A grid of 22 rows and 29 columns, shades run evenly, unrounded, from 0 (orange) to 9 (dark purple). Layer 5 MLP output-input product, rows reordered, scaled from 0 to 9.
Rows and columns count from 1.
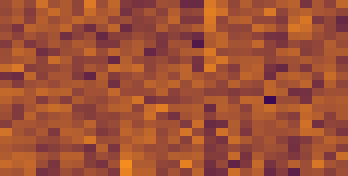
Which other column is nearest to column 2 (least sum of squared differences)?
1
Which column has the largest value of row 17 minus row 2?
18
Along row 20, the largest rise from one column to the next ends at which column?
21
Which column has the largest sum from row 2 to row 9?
17
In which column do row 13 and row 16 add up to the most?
23
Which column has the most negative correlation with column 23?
12
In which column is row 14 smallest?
14
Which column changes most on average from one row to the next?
10
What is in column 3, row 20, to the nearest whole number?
3
